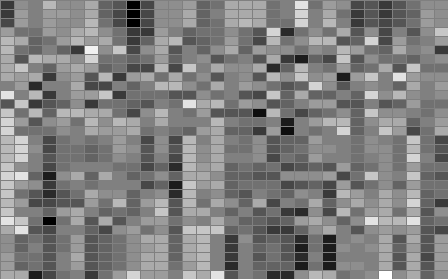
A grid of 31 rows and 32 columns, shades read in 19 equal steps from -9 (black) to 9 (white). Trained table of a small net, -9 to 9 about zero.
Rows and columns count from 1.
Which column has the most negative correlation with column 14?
20
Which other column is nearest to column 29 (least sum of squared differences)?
8
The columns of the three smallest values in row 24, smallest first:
22, 21, 24
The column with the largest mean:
1
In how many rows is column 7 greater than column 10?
15
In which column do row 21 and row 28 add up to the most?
14
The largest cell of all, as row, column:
31, 28
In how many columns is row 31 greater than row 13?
15
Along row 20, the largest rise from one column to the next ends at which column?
5
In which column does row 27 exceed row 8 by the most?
11
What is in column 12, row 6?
3
